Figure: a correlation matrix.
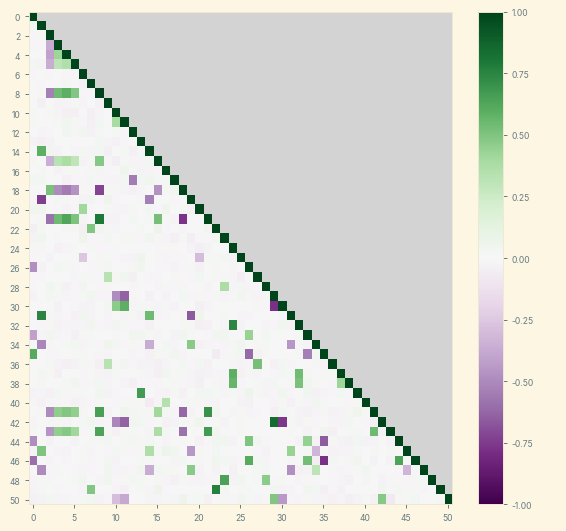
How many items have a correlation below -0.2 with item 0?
4
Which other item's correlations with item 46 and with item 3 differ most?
35
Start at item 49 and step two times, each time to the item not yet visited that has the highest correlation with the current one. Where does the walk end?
7
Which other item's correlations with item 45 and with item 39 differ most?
13
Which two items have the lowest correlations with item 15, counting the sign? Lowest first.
18, 2
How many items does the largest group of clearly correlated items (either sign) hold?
10
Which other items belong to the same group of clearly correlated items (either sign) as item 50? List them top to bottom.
10, 11, 29, 30, 42
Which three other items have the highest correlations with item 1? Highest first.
31, 14, 45
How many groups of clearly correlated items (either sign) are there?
12
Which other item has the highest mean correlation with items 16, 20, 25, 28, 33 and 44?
46
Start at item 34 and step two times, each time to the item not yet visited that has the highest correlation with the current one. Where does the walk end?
47
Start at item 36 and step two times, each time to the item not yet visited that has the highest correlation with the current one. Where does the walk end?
9
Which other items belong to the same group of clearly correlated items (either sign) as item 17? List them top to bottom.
12
